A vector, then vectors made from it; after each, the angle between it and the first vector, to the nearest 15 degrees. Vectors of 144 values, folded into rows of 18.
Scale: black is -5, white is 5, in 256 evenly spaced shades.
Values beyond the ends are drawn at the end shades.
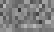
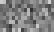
105 degrees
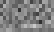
15 degrees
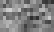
120 degrees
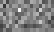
150 degrees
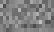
165 degrees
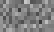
30 degrees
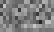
15 degrees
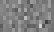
120 degrees
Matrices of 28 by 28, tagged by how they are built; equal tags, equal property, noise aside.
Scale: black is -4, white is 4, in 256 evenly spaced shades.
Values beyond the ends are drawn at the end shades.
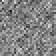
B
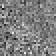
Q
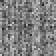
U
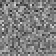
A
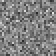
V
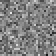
V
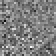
Q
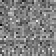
A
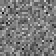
B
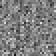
V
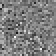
Q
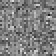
U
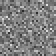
V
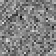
B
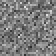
B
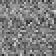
A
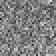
A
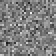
V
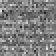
U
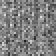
U
